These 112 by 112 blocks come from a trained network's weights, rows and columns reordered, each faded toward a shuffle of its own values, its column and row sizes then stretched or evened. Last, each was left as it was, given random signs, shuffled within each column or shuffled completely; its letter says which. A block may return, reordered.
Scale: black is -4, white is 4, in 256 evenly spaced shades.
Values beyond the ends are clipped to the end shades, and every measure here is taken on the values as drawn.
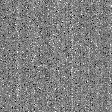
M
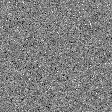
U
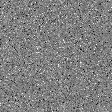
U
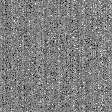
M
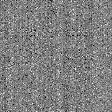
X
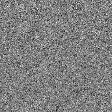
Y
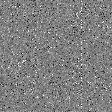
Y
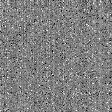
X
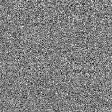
X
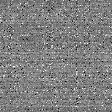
X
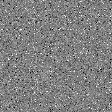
Y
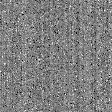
M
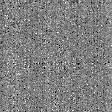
X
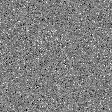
U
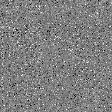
Y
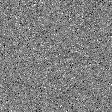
U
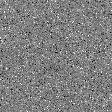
U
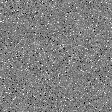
U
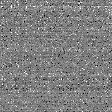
X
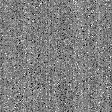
M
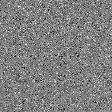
Y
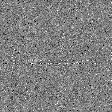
Y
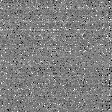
X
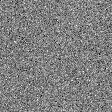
U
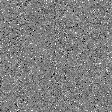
M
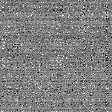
X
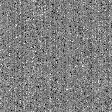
M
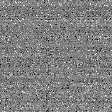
X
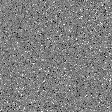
U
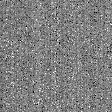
M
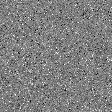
U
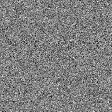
Y
